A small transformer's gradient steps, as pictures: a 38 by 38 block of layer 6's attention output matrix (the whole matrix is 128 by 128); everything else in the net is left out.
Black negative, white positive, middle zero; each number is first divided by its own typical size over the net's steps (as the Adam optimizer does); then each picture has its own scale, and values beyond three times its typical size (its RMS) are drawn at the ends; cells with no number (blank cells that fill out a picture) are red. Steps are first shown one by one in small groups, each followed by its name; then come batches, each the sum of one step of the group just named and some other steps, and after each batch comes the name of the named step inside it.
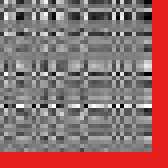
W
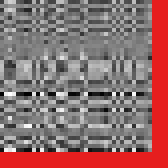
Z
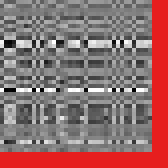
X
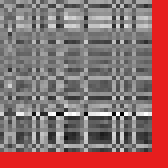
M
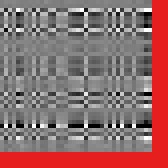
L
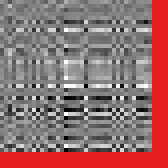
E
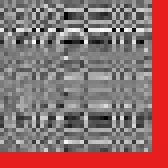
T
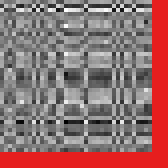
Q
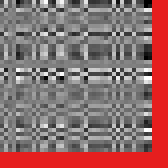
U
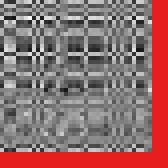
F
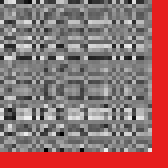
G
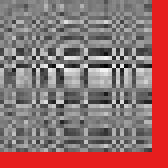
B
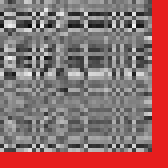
F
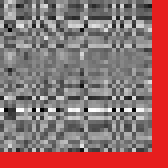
G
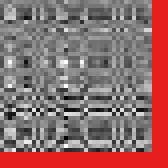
E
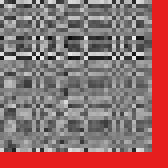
F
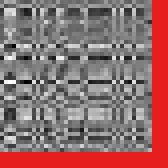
G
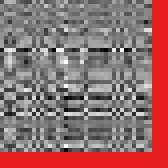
E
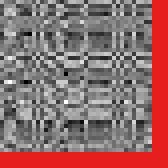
Q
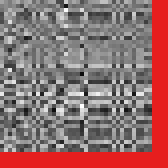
Q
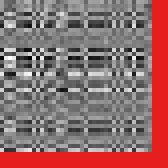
F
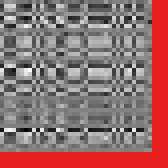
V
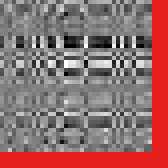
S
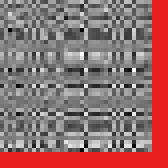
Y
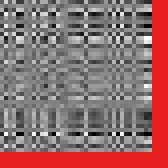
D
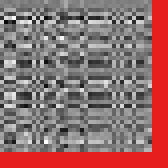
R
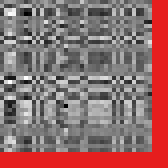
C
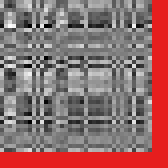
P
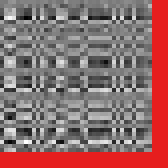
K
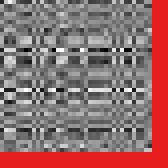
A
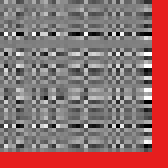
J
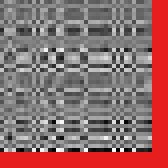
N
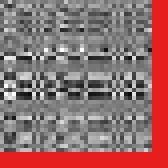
A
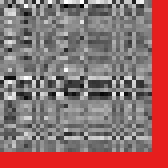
C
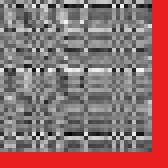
P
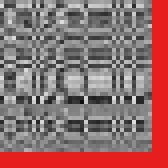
P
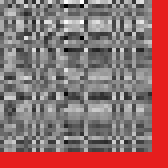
C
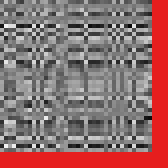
D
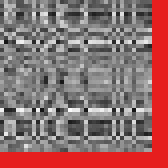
D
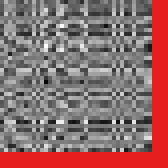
N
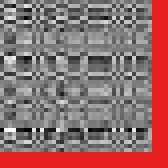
K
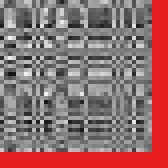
P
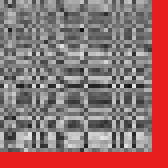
Y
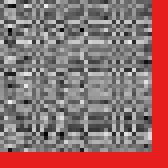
Y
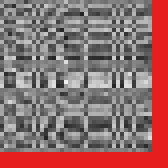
S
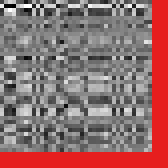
C
